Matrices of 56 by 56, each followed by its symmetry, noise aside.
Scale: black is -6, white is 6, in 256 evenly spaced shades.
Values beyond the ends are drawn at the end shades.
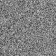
antisymmetric.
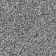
symmetric.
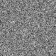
symmetric across the other diagonal.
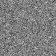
mirrored top to bottom.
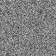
antisymmetric.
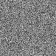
same after a half turn.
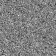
antisymmetric.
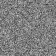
same after a half turn.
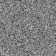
symmetric across the other diagonal.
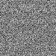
mirrored left to right.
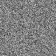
antisymmetric.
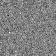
same after a half turn.
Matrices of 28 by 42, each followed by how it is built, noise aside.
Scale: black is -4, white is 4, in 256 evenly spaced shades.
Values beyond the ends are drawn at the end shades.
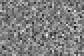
noise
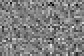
low rank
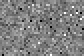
sparse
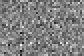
low rank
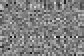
low rank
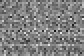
repeating columns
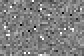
sparse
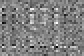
low rank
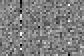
uneven columns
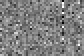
uneven columns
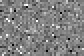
sparse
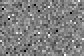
sparse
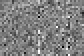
uneven columns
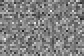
repeating columns
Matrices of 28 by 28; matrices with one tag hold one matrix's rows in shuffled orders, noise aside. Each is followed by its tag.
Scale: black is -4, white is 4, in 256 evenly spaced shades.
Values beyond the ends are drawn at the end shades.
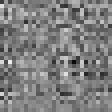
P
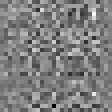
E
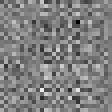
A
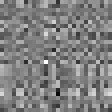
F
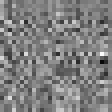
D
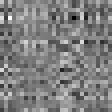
P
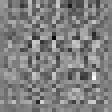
E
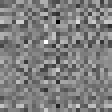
F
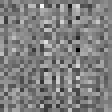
A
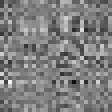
P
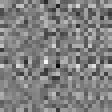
F
